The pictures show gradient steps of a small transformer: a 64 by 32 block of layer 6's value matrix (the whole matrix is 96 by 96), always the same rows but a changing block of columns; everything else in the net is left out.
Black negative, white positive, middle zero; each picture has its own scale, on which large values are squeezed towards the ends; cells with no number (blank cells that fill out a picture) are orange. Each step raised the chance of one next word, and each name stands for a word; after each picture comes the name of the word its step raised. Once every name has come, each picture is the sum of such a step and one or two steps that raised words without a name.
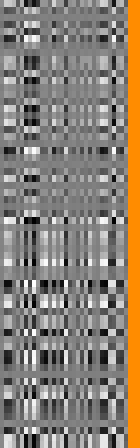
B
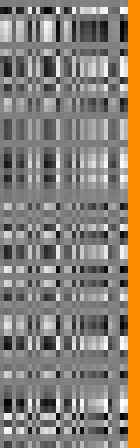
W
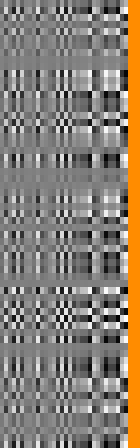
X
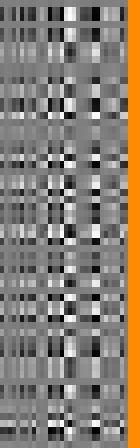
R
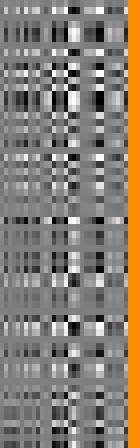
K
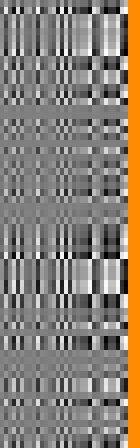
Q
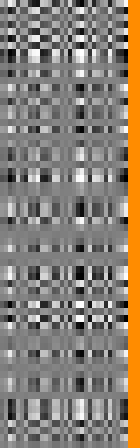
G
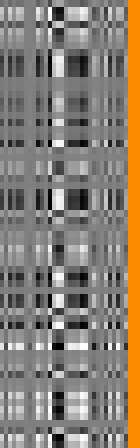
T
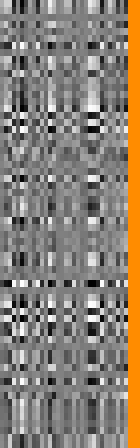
B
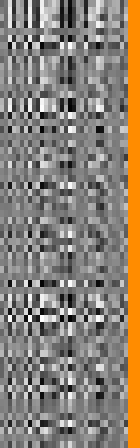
R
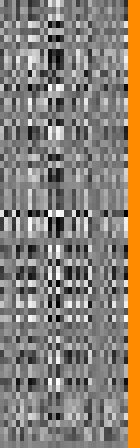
G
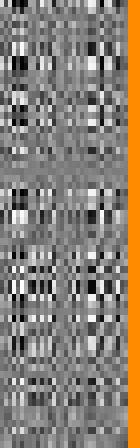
Q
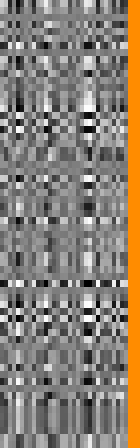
B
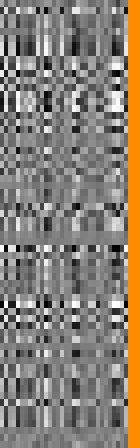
Q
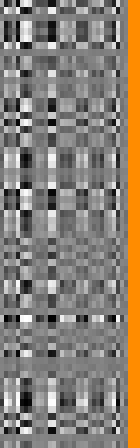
W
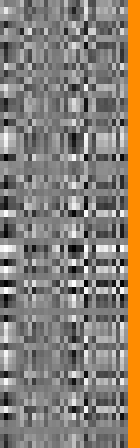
G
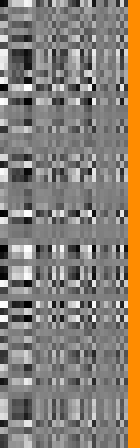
G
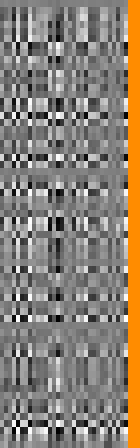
R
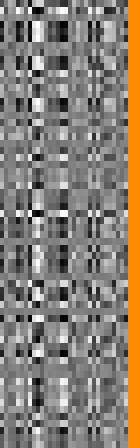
K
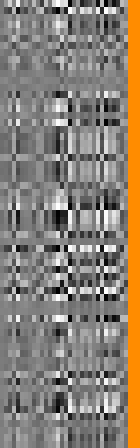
W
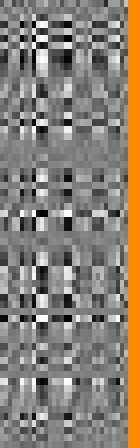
G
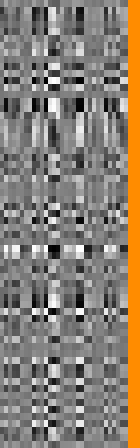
R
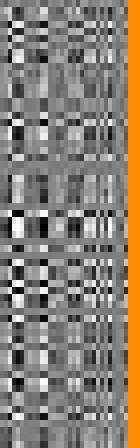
G
